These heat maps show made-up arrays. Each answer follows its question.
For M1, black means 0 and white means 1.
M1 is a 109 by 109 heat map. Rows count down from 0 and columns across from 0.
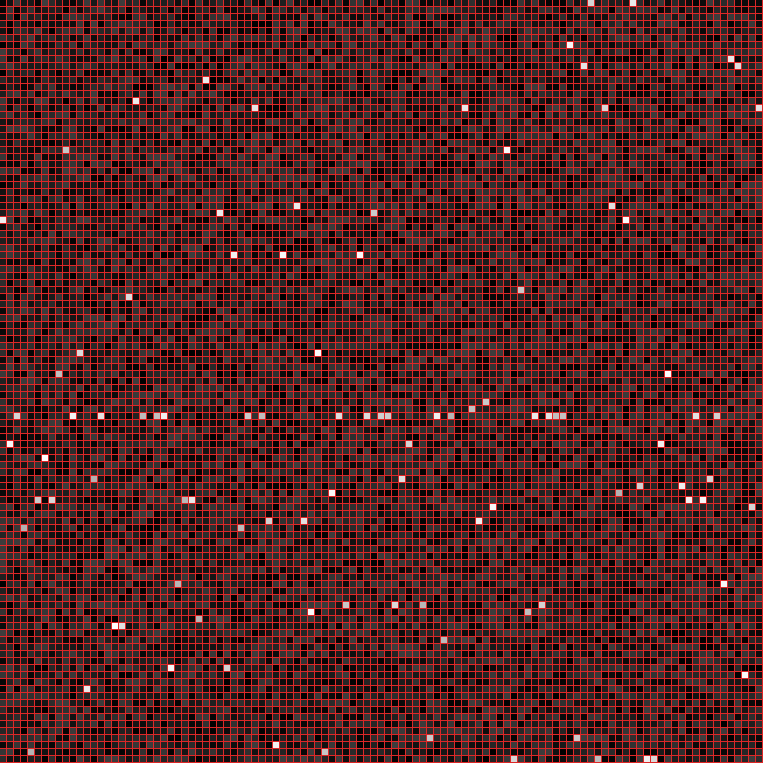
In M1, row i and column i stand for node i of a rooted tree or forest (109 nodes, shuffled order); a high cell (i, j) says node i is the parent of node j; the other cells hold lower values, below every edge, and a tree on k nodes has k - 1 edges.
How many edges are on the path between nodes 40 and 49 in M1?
4
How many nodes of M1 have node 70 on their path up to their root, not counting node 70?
3
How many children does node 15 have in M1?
4
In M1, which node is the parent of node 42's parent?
11
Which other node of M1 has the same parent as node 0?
89
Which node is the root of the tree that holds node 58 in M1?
41
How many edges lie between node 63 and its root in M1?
6
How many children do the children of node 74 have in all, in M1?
3
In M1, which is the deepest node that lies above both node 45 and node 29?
50
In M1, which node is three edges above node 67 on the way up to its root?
91
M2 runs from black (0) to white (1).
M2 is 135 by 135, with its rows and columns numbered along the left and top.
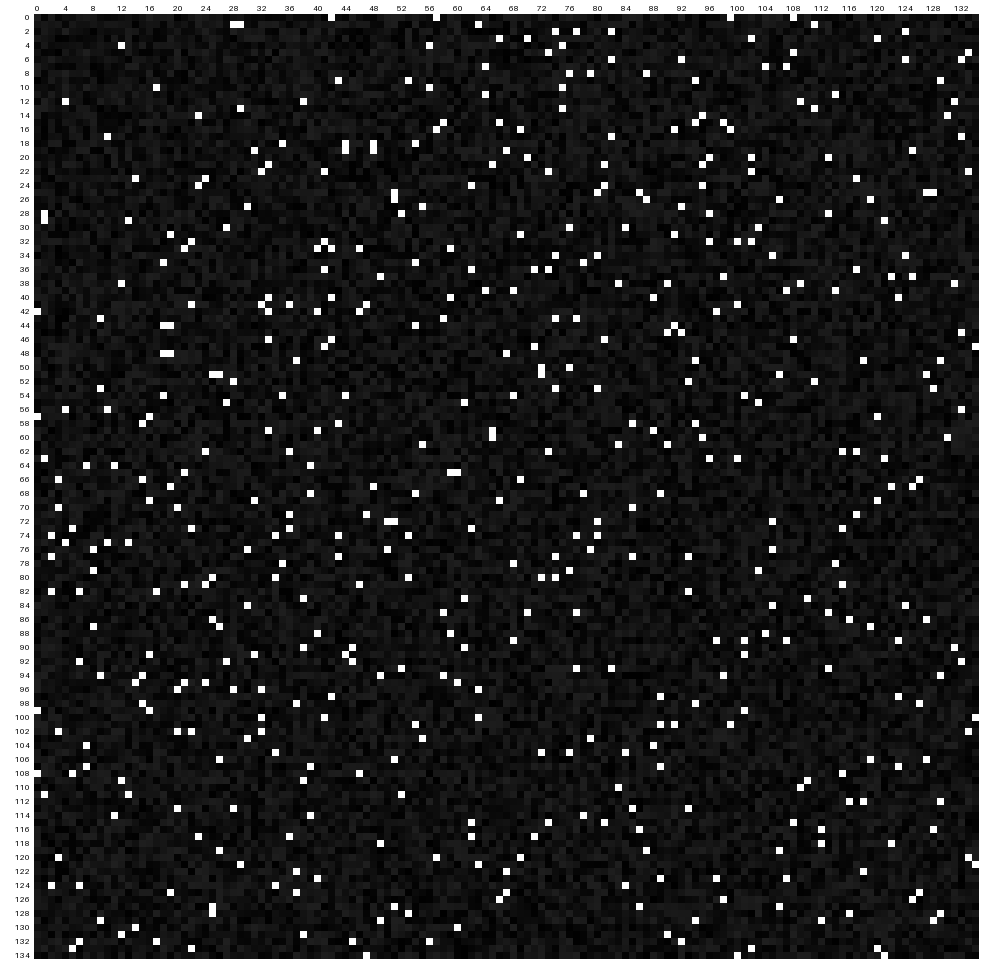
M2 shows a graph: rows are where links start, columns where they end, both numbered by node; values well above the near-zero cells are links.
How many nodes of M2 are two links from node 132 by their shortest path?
6
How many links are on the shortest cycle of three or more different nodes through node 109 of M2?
3
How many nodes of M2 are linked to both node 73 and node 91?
0
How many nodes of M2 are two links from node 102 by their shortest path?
9
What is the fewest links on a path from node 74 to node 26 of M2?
4
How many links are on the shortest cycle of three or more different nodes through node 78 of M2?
4
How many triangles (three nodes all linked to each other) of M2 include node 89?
2
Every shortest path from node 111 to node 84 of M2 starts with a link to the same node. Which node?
node 52
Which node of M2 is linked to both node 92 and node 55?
node 27
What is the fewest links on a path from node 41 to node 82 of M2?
6
